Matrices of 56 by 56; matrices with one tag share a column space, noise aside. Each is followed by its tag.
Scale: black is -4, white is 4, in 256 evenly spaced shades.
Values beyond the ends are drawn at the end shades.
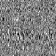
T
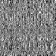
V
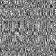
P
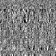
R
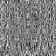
V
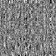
V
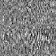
T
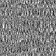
P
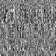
R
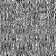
V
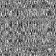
P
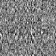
T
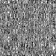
V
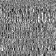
R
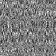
P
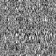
T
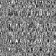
P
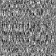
P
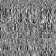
R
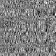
P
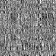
V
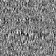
T
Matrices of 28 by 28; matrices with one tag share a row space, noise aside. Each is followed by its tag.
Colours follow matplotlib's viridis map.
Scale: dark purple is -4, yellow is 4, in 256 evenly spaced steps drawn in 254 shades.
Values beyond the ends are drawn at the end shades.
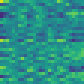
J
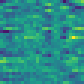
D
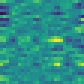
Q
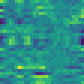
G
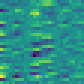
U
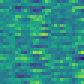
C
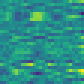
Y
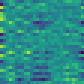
G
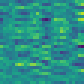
C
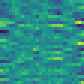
Q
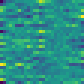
G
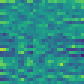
J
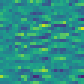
C
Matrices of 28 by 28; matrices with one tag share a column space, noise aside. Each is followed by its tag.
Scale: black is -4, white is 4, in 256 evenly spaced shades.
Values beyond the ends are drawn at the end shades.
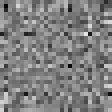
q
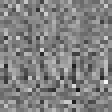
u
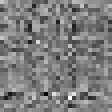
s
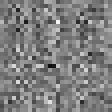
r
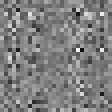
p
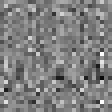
u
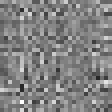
u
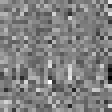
u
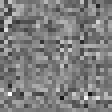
s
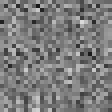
r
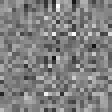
q
